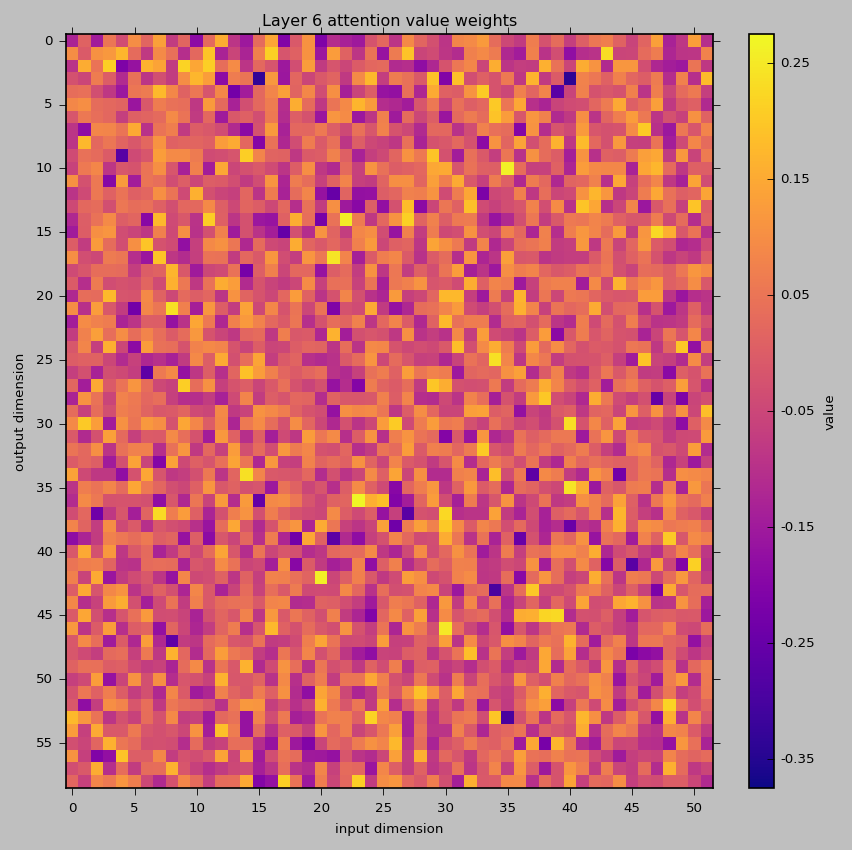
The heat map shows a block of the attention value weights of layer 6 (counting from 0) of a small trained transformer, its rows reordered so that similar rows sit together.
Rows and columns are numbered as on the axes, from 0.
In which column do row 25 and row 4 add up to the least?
39
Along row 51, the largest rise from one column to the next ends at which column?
20
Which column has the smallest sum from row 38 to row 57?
11
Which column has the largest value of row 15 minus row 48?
47
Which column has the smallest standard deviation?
43
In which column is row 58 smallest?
15
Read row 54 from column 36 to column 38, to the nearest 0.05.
0.05 -0.1 0
